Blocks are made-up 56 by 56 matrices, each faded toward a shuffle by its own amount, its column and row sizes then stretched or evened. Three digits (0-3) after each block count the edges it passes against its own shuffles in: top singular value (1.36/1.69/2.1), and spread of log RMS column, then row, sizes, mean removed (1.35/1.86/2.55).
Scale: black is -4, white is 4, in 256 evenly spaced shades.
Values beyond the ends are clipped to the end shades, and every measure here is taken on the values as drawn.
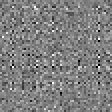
3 2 2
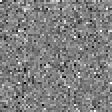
1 1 1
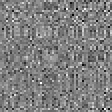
3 1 1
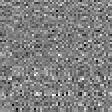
3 1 2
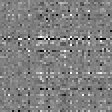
3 2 3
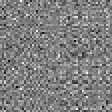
3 1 1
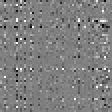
2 3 2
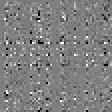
2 3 2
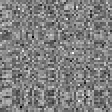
3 0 1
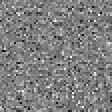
2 0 1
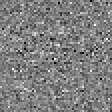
1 0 1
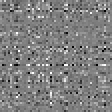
3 2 3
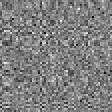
3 1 1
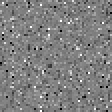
0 1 0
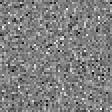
1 0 0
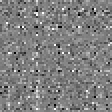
2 1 3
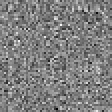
2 1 1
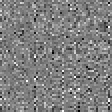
3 2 0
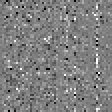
1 2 1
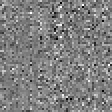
0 3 1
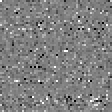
0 0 2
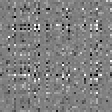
3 3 2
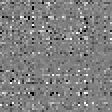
2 2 3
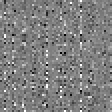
2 3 0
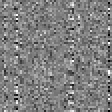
3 3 0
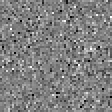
1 0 1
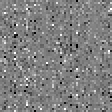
0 2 0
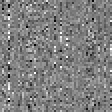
1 3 0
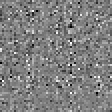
1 2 2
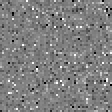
0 1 1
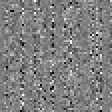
1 3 0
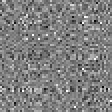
3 1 2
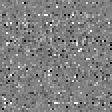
0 0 2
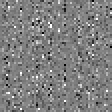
1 3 0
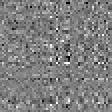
3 2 2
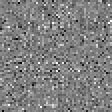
2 0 1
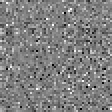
2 1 1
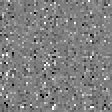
0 2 1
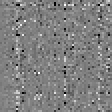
2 3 1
